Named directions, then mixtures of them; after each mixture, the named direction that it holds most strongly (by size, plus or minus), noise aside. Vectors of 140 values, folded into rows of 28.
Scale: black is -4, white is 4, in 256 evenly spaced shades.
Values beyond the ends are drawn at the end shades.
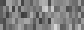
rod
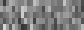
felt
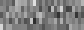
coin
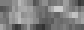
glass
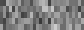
rod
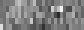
coin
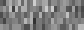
rod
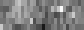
glass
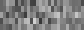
coin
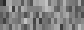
rod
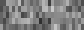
rod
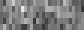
felt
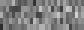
coin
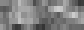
glass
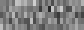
coin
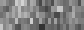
coin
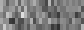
rod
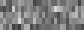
glass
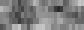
glass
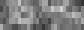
glass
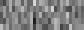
rod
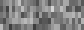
rod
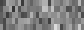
rod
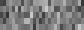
rod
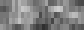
glass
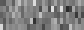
coin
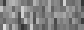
felt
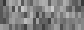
rod
